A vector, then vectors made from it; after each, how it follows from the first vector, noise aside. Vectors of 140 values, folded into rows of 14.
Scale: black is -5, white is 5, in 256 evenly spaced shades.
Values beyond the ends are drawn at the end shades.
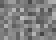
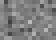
wrapped around, partly zeroed.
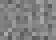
wrapped around, negated, shrunk.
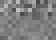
wrapped around, partly zeroed.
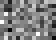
wrapped around, scaled up.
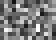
wrapped around, scaled up.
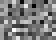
wrapped around, scaled up.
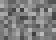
negated.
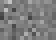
wrapped around, partly zeroed.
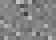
wrapped around, partly zeroed.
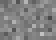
wrapped around, partly zeroed.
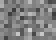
negated.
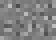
wrapped around, partly zeroed.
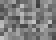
reversed.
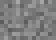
wrapped around, negated, shrunk.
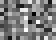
wrapped around, negated, scaled up.
